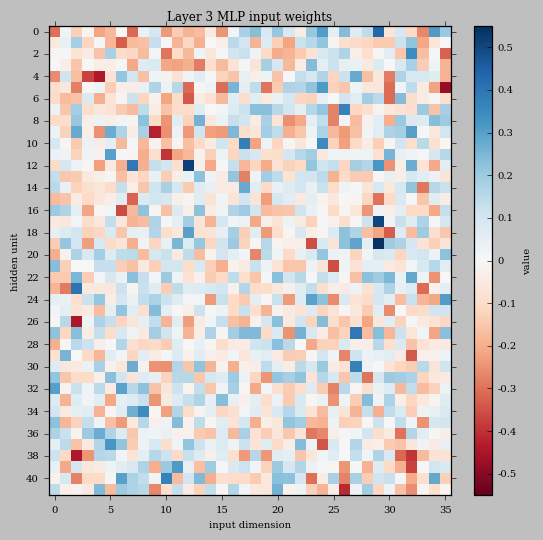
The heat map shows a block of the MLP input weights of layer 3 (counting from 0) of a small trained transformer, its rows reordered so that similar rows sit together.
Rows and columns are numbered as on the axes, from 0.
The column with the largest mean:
29
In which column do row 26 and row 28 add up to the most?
20
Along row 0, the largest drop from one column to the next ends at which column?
30
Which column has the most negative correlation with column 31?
4
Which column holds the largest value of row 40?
10
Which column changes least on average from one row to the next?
15
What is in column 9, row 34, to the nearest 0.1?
0
